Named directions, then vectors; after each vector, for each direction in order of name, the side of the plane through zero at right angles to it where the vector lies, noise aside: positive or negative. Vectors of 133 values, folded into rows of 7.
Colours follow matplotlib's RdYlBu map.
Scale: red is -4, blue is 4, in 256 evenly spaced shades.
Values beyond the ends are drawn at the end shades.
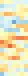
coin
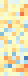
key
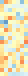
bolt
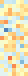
negative, positive, positive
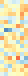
negative, positive, positive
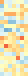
negative, positive, positive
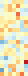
negative, negative, negative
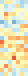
positive, positive, negative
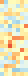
negative, positive, negative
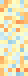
positive, negative, positive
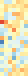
negative, negative, positive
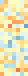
positive, negative, positive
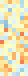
positive, positive, negative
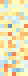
negative, positive, negative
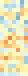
positive, positive, positive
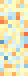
negative, negative, negative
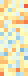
positive, negative, positive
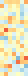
positive, negative, negative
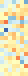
negative, positive, positive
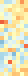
negative, negative, positive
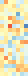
positive, negative, positive
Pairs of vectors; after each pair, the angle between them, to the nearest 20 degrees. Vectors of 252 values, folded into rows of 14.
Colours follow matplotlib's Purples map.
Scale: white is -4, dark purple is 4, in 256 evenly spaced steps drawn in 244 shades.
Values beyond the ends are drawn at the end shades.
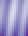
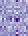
80 degrees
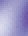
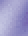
20 degrees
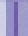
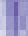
20 degrees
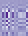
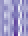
80 degrees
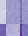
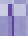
80 degrees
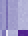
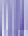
100 degrees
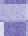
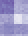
80 degrees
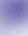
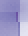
60 degrees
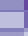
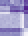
40 degrees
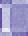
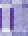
40 degrees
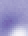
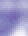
20 degrees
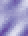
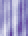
120 degrees
